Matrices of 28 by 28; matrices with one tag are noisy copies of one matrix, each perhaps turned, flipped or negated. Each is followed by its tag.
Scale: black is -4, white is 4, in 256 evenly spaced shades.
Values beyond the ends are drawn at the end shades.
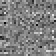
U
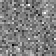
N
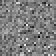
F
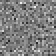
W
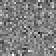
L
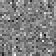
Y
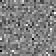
L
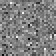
F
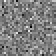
L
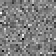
L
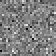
L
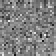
Y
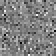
W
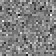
W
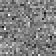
N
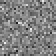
L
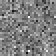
N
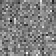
Y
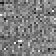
Y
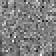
Y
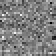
U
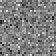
F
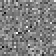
L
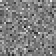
L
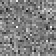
N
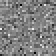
W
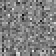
U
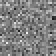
U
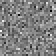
W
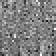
Y
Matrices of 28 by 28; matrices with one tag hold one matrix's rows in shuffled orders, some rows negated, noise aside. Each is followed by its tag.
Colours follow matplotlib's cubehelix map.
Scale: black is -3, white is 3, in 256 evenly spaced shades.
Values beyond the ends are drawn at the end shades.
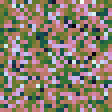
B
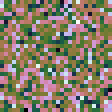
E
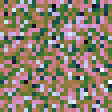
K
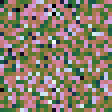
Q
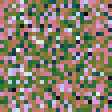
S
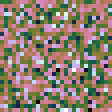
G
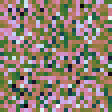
S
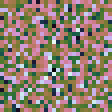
Q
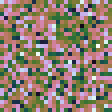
B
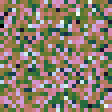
E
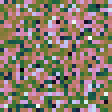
G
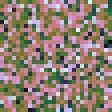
E
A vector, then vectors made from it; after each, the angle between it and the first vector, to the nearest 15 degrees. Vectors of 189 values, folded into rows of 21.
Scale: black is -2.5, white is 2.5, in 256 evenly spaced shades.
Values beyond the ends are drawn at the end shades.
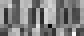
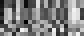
105 degrees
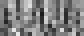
45 degrees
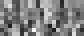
45 degrees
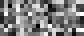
120 degrees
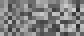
90 degrees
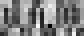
15 degrees
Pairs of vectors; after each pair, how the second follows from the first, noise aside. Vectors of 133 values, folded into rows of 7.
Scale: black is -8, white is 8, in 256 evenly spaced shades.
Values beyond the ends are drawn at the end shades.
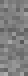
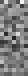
reversed, scaled up.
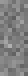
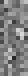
reversed, scaled up.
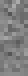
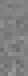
reversed, shrunk.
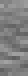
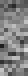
negated, scaled up.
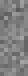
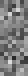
negated, scaled up.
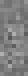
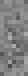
negated.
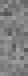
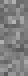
wrapped around, negated.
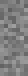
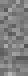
negated.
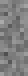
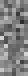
reversed, scaled up.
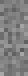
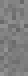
wrapped around, shrunk.
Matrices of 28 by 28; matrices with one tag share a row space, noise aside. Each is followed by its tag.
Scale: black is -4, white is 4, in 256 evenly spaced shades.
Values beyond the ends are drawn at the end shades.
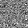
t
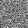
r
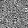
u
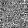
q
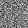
u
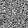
t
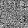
q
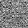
r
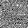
r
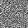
r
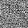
r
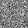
q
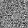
q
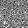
t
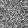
q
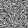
t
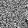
u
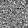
t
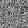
q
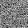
r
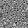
t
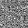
q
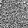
r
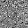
u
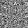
u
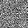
r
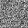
q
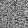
u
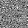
r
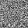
q
